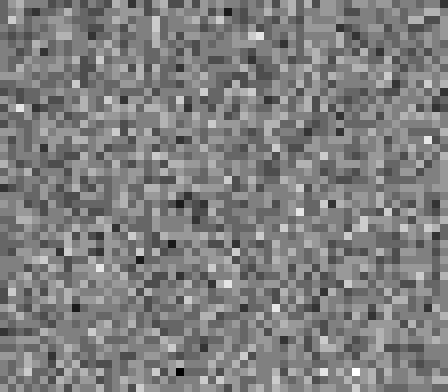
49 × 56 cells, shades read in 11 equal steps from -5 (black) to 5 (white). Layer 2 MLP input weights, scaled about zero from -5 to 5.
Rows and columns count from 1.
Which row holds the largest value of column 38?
27
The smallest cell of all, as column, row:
23, 47
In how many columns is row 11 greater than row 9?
17
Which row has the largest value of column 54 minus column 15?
29
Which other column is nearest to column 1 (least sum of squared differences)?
5
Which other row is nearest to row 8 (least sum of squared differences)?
11
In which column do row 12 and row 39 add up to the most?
35
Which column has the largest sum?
15
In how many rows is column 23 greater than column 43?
15
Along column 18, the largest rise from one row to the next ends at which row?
34
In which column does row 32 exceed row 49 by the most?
9
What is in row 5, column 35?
0
